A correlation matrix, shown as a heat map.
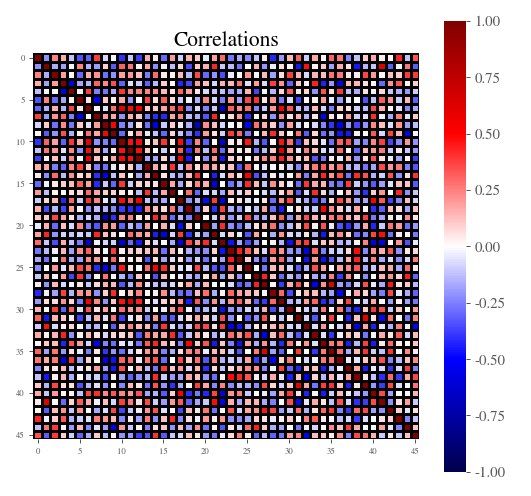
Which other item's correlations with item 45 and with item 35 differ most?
27
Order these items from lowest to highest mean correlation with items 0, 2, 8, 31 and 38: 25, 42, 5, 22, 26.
5, 25, 26, 22, 42
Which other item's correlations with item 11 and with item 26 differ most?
29
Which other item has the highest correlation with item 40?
17
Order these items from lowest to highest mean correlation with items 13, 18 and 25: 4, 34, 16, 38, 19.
19, 38, 4, 16, 34
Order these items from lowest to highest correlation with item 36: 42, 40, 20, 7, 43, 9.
9, 20, 42, 43, 7, 40
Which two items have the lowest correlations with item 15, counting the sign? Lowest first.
21, 7
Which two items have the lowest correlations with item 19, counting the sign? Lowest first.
8, 9
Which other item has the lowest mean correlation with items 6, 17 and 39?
22
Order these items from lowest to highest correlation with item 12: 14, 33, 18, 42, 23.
18, 33, 14, 42, 23
